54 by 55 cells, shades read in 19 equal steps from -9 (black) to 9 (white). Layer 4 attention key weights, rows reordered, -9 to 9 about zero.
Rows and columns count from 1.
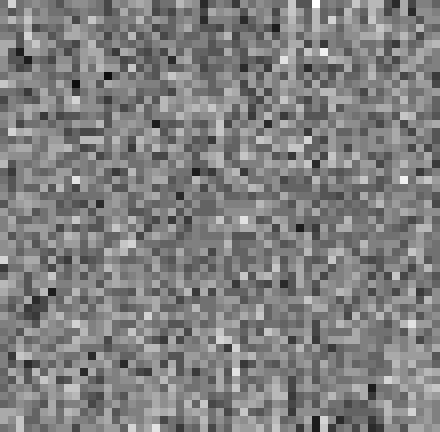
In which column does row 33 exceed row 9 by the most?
42
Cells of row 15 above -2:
37
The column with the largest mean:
28
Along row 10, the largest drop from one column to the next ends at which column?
14
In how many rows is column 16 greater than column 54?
17
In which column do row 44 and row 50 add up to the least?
29
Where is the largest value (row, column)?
1, 40
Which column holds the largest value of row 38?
39
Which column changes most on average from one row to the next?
10
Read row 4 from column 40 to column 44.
4 2 1 -2 1
